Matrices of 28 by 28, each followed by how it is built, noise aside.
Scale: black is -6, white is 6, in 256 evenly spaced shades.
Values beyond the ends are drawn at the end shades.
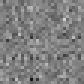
low rank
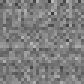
repeating columns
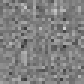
low rank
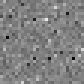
sparse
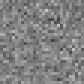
noise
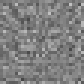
low rank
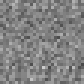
repeating columns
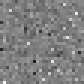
sparse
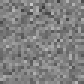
noise
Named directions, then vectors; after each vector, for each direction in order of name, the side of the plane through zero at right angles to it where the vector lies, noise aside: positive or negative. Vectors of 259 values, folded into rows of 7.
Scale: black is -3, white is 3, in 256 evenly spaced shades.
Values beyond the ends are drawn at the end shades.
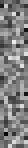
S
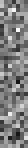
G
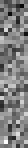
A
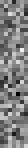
negative, positive, positive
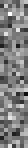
negative, positive, positive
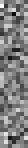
positive, positive, negative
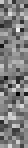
negative, positive, positive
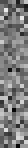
positive, negative, positive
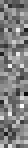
positive, positive, positive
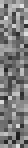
negative, positive, negative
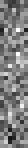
positive, positive, positive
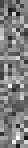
positive, negative, positive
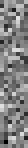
negative, negative, positive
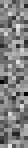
negative, positive, positive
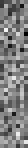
positive, negative, positive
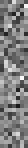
positive, negative, negative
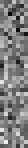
positive, negative, negative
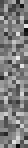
positive, negative, positive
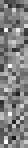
positive, positive, positive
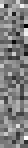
negative, positive, negative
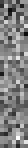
positive, negative, positive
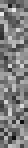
positive, positive, positive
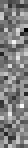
positive, positive, positive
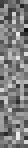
positive, negative, positive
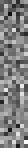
positive, negative, positive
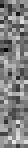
positive, negative, positive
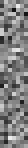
negative, negative, positive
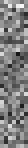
negative, negative, negative
